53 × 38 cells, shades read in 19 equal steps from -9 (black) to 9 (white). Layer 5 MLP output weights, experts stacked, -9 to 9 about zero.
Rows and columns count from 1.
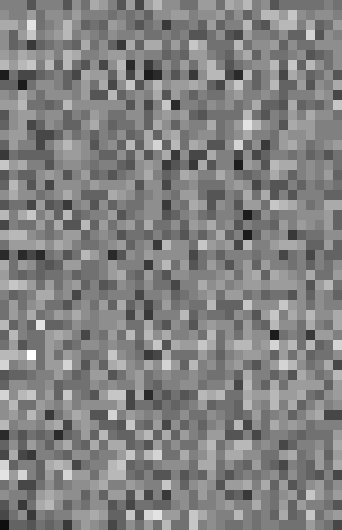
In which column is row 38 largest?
38
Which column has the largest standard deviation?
1
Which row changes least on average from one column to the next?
2
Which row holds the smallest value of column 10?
34
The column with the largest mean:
28
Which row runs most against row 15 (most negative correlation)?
8
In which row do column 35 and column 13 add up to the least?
26
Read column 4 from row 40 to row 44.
5 -1 4 1 -1
